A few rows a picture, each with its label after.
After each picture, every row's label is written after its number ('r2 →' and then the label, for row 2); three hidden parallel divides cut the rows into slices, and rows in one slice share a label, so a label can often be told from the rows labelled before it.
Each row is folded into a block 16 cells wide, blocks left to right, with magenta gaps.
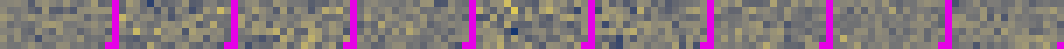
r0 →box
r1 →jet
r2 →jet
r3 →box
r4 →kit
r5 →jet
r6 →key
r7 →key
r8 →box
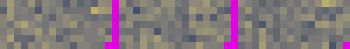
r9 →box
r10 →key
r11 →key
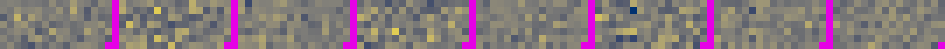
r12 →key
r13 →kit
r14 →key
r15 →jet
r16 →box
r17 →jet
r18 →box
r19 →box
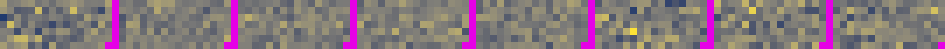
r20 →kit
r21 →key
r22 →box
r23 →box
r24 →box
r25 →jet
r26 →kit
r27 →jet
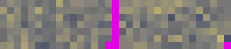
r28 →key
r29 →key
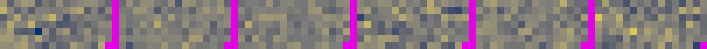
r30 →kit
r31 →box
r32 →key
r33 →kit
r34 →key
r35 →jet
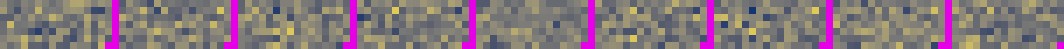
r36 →kit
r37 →jet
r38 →jet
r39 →kit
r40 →box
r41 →kit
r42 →jet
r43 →jet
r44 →kit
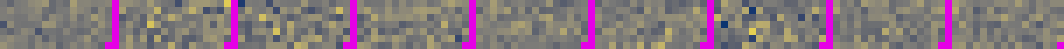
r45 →key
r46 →kit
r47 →jet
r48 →key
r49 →box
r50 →box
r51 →jet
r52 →key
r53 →key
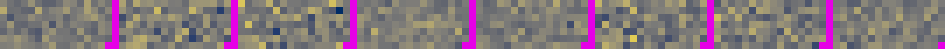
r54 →key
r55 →kit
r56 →kit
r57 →box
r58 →key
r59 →kit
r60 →jet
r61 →box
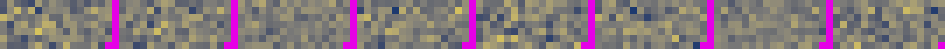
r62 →jet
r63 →jet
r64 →key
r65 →jet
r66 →kit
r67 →jet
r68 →box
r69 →kit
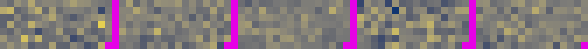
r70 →kit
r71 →box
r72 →box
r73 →jet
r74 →box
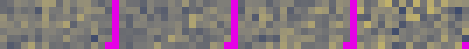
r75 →box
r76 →box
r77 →box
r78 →kit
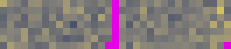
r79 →key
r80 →box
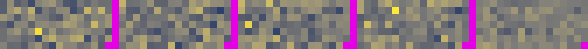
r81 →jet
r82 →kit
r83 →kit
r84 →kit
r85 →key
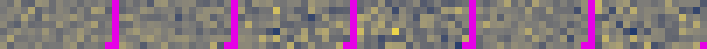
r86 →box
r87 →box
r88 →kit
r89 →jet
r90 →key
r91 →kit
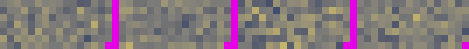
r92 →box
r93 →key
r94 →jet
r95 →box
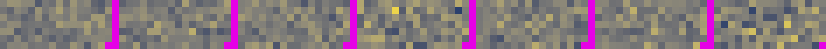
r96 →key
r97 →box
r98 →box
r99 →kit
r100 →box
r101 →key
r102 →jet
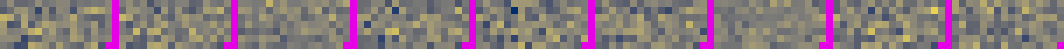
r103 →jet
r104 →jet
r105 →key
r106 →jet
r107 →jet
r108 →jet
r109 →box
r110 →jet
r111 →kit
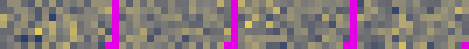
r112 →jet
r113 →key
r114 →kit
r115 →jet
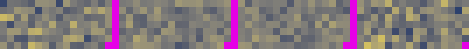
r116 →jet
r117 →key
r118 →key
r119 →kit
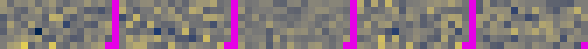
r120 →kit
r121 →kit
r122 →key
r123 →kit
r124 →jet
